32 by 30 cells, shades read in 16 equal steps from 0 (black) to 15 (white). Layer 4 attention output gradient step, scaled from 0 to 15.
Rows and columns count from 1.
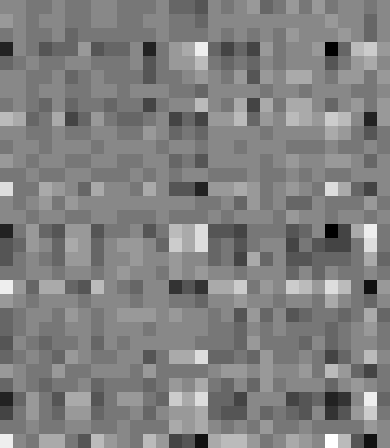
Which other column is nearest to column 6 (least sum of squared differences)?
3
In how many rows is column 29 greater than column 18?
15
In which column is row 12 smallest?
16
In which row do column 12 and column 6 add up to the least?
4
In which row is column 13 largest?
32
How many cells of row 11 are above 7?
18
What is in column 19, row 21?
12
